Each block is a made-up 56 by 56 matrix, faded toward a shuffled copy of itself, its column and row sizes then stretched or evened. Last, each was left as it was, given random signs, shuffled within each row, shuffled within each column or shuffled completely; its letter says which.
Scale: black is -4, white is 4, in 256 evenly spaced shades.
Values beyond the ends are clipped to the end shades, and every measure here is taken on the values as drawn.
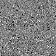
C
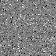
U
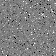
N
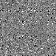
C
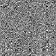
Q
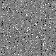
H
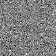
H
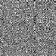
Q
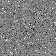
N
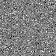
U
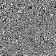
C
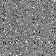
C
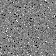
N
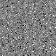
H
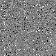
C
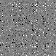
Q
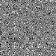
Q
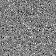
U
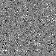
C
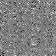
Q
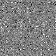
C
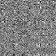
Q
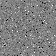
N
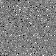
U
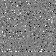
U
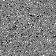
U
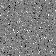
N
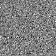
U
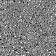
U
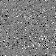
C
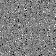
H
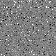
U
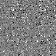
C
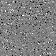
U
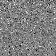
U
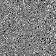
H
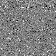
U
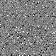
U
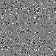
Q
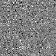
Q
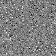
H
